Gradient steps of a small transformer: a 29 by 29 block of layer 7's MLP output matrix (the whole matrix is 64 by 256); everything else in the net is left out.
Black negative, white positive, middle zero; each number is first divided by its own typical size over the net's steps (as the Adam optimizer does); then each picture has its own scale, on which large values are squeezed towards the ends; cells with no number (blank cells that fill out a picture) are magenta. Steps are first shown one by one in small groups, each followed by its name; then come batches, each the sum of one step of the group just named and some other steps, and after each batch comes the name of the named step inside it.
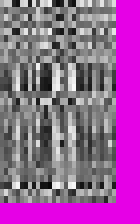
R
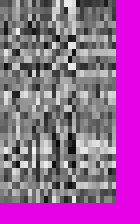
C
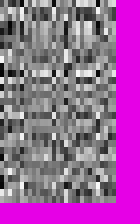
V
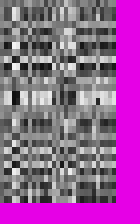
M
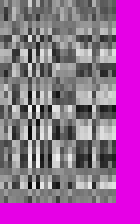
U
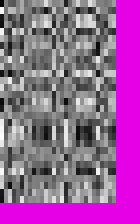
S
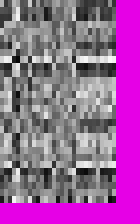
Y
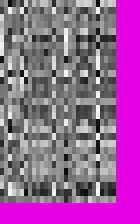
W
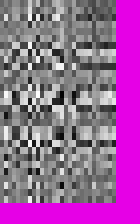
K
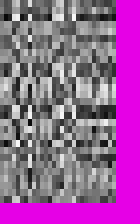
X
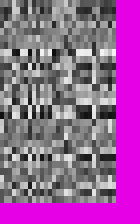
U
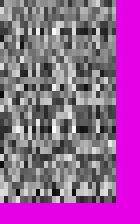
R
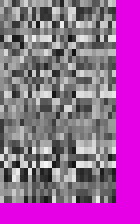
C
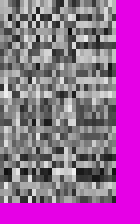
K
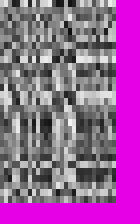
R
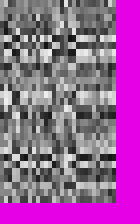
C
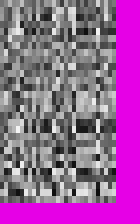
C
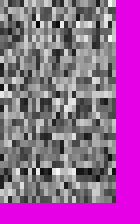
V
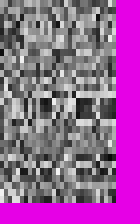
X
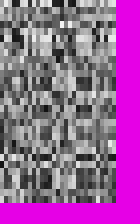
R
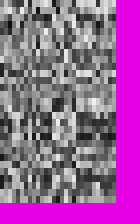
V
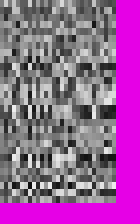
U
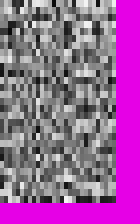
V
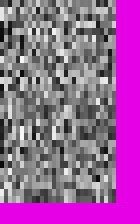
V
